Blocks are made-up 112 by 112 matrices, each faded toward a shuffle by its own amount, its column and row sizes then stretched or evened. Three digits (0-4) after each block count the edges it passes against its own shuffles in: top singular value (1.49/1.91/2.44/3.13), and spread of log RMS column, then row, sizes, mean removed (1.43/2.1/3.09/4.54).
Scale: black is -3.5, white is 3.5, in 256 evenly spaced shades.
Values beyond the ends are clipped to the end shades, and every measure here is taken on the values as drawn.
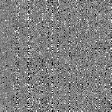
2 3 1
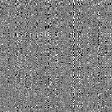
3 3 2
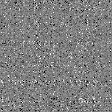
0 2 2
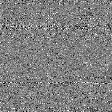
1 0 3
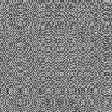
4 0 1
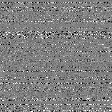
2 0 4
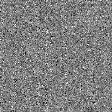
1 2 0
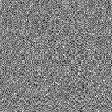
3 0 0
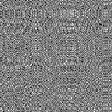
4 1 0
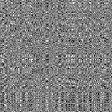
4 2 2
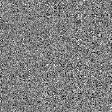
1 2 1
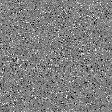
1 0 1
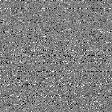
1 0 3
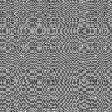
4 0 2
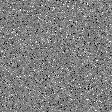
0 0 0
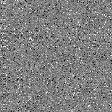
2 1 0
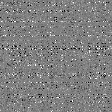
1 1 3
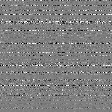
2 0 4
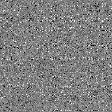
2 1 2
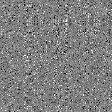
2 2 1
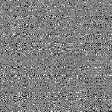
3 1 3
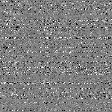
2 1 3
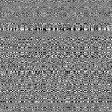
4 0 4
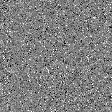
1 1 0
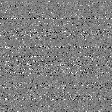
0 0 3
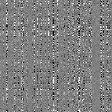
3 4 2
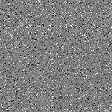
2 0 1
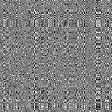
4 3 2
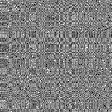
4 1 1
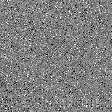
1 1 0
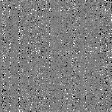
0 3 2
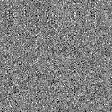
2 1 0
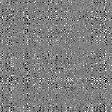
3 3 3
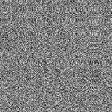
3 1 1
